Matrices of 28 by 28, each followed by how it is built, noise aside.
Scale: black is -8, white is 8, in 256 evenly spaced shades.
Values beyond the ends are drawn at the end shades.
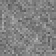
Toeplitz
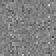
uneven columns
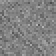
Toeplitz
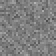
Toeplitz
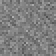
Toeplitz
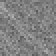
Toeplitz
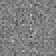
uneven columns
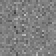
uneven columns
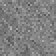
Toeplitz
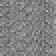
repeating rows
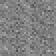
repeating rows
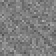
Toeplitz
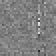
uneven columns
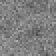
smooth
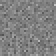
repeating columns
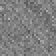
Toeplitz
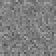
repeating columns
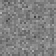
repeating rows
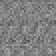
repeating columns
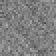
Toeplitz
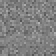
repeating columns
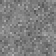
smooth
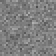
repeating rows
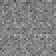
repeating columns
